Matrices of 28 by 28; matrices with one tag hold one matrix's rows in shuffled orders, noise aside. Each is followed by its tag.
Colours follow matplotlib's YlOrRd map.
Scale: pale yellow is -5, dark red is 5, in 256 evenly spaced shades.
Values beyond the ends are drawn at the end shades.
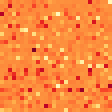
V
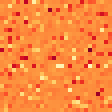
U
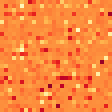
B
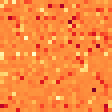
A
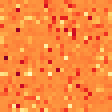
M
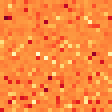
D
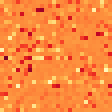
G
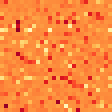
M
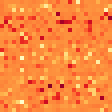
B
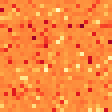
V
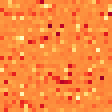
B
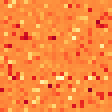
U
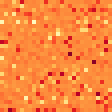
A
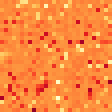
V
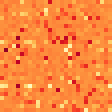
M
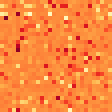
M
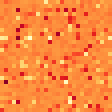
M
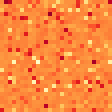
D
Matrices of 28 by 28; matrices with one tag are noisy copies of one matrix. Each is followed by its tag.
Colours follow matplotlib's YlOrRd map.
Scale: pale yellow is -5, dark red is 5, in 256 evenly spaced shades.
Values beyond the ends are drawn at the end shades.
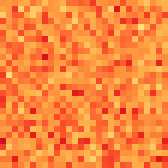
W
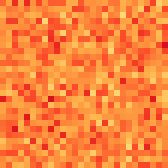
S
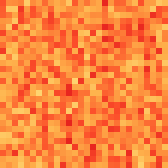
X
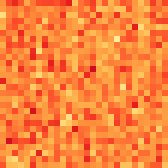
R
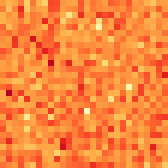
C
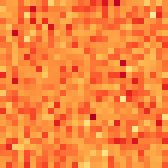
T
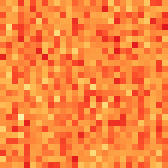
T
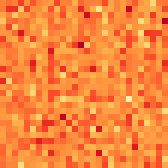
R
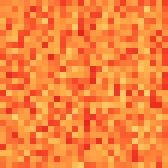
R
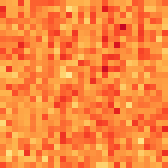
X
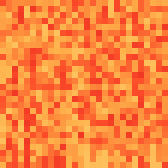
T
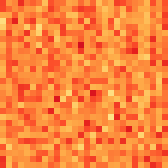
R
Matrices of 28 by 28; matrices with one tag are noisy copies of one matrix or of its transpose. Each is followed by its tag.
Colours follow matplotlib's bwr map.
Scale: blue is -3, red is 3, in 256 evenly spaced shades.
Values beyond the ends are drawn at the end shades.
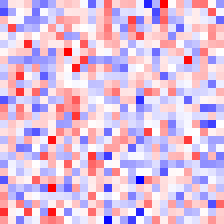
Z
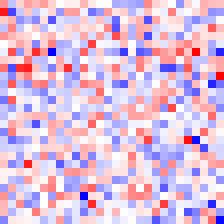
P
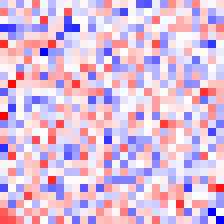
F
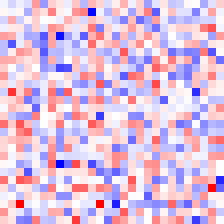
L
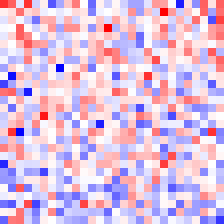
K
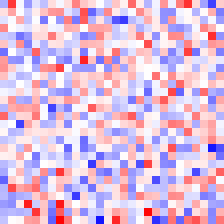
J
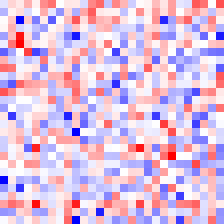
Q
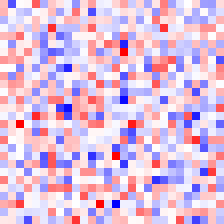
L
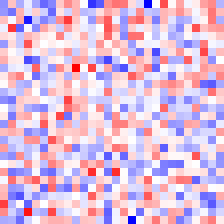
Z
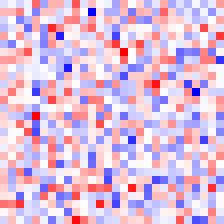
L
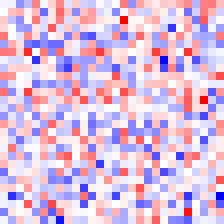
L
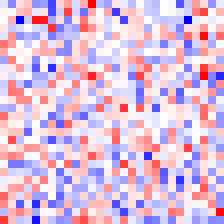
Q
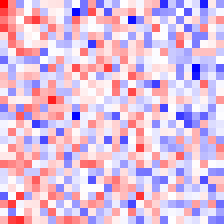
K
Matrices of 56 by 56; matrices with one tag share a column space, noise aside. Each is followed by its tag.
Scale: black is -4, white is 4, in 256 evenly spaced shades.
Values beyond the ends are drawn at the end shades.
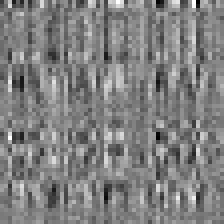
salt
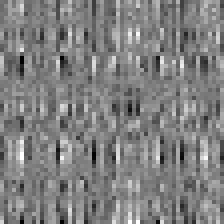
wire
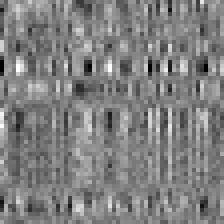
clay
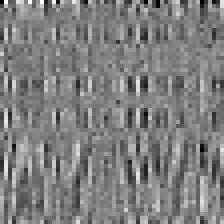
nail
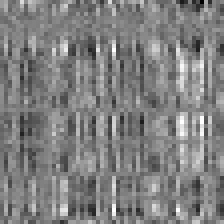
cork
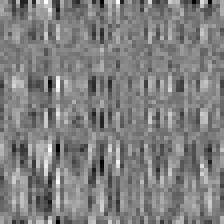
nail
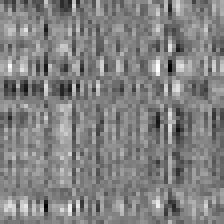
clay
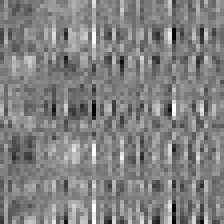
wire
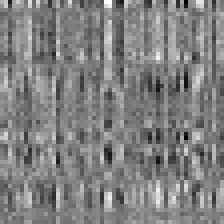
salt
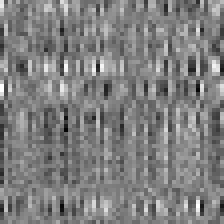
clay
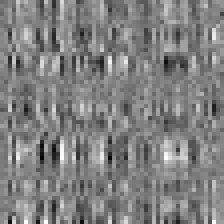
wire
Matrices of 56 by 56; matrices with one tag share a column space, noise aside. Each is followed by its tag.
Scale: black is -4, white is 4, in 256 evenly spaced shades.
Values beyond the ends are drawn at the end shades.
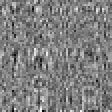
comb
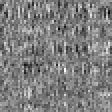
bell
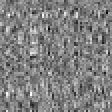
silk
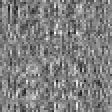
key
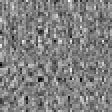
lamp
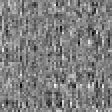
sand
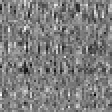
bell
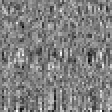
comb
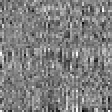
comb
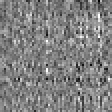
lamp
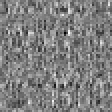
sand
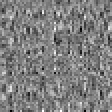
silk
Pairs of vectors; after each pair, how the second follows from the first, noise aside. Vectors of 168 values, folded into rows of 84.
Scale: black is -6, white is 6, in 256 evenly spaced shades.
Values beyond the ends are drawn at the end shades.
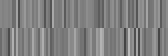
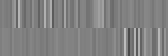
negated, partly zeroed.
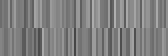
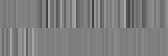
reversed, partly zeroed.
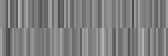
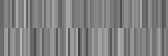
wrapped around, negated.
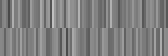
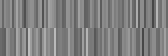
wrapped around.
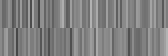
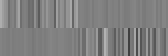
reversed, partly zeroed.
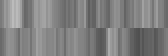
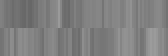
reversed, shrunk.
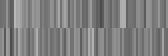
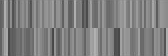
wrapped around, negated.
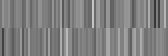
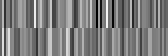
wrapped around, scaled up.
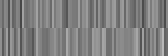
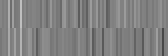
negated, partly zeroed.
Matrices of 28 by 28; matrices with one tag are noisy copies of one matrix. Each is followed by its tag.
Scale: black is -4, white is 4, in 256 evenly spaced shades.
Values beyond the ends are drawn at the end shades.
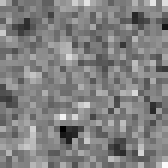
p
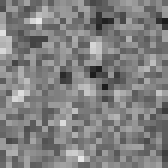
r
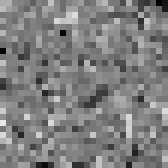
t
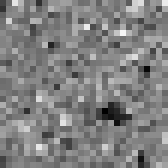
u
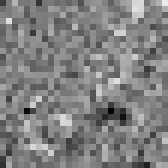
u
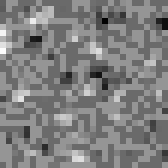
r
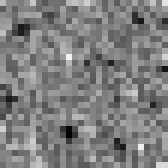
p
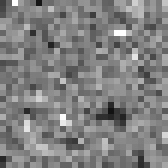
u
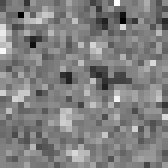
r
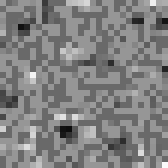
p
